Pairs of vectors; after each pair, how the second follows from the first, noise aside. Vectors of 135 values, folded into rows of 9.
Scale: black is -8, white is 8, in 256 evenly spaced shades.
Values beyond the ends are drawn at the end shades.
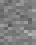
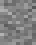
reversed.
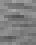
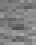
reversed.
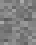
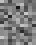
wrapped around, negated, scaled up.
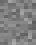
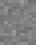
reversed, shrunk.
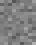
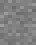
wrapped around, negated, shrunk.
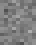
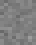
wrapped around, negated, shrunk.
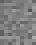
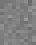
wrapped around, negated, shrunk.
